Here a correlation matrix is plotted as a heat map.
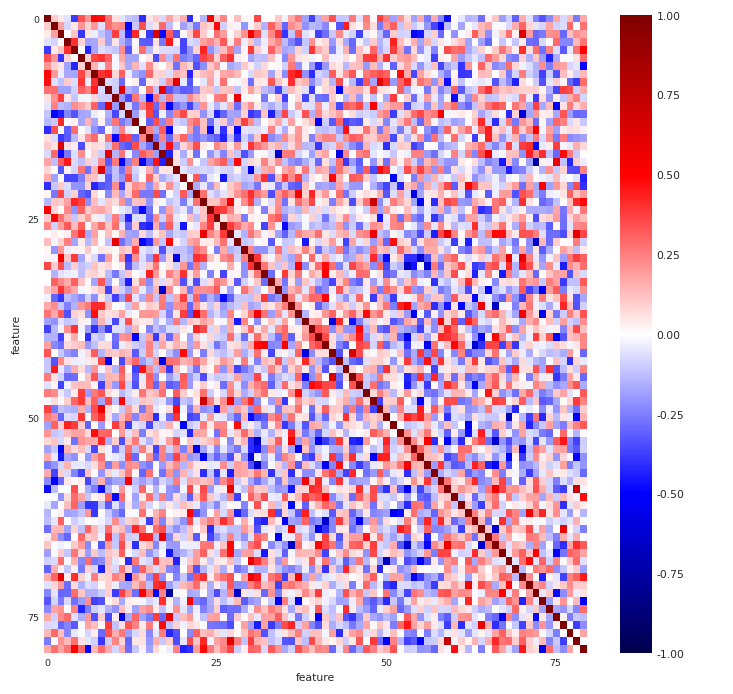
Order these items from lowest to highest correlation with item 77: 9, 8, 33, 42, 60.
8, 33, 60, 42, 9
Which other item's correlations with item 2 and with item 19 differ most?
30
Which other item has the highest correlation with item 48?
23
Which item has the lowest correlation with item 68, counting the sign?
50
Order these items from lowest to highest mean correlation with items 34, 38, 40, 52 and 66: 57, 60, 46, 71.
71, 57, 46, 60
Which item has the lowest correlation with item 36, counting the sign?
66
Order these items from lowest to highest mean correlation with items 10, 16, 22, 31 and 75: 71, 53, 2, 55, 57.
55, 53, 57, 71, 2
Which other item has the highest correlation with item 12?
58
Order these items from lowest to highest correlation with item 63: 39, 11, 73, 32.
32, 39, 11, 73
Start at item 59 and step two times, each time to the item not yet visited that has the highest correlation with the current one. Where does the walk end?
27
